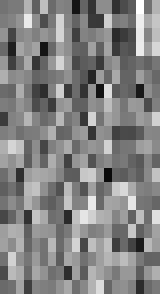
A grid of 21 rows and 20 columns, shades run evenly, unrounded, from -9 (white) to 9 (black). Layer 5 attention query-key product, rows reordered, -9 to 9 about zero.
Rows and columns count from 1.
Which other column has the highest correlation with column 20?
18
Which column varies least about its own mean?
19
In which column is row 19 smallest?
2
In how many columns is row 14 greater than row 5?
6
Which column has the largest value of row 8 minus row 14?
5
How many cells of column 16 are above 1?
10
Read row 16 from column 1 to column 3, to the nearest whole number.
4 2 -1
